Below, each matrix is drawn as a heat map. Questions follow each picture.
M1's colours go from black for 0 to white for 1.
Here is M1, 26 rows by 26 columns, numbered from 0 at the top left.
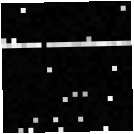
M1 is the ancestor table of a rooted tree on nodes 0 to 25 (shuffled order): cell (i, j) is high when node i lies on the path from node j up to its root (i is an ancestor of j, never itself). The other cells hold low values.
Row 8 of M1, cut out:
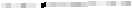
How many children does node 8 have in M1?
7
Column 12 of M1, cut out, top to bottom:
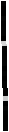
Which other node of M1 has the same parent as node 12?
21
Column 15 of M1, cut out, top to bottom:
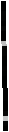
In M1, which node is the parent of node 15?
23
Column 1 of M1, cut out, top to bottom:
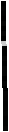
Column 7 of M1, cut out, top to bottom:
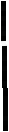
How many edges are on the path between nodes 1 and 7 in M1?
2
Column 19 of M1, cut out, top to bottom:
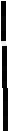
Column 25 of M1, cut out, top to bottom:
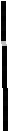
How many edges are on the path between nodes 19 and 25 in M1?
2
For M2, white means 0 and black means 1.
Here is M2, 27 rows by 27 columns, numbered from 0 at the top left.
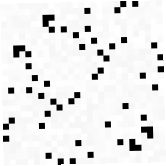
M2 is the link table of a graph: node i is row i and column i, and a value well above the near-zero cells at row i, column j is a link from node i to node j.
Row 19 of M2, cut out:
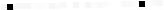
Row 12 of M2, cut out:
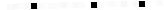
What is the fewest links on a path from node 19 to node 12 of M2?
2
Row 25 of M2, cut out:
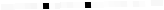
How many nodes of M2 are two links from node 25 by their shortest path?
6
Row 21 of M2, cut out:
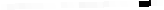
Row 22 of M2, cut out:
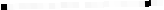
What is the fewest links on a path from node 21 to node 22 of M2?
2
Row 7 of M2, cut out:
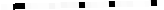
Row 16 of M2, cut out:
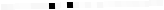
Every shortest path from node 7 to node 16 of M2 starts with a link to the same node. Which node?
node 2
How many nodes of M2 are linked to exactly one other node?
5
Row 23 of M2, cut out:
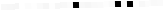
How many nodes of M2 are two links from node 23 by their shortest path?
4
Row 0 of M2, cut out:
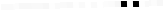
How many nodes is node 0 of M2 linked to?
2
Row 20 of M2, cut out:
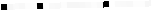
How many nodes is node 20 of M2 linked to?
3
